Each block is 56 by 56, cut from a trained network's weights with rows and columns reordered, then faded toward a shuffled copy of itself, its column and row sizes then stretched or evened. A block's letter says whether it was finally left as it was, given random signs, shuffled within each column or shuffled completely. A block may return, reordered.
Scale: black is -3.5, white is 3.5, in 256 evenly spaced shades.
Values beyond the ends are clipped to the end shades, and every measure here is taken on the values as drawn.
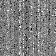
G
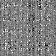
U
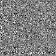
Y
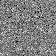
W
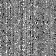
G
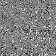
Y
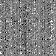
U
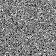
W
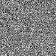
Y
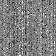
G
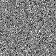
W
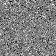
W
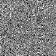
G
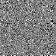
Y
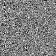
G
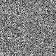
G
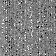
G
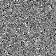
W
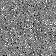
W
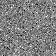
W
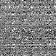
U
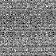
U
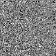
Y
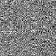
U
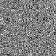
U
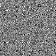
Y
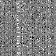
U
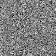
G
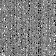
G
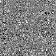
Y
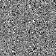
Y
